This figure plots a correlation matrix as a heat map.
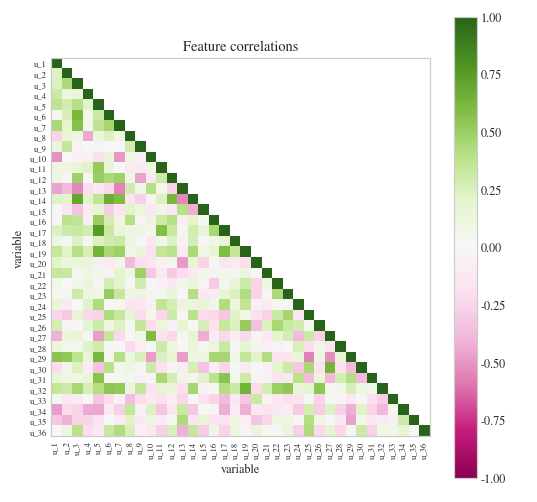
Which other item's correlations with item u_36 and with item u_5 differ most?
u_17
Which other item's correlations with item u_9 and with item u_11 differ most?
u_12
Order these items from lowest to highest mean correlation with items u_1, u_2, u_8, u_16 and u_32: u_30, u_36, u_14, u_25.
u_25, u_30, u_36, u_14
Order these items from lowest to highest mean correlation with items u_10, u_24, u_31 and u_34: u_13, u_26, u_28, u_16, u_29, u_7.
u_7, u_29, u_26, u_28, u_16, u_13
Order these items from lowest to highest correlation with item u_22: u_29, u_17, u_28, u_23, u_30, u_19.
u_29, u_28, u_17, u_30, u_19, u_23
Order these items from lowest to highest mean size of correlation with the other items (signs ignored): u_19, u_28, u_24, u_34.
u_28, u_24, u_34, u_19
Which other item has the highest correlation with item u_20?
u_33
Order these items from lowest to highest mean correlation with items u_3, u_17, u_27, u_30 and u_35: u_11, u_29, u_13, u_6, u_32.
u_29, u_13, u_11, u_32, u_6
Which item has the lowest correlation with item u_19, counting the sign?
u_34
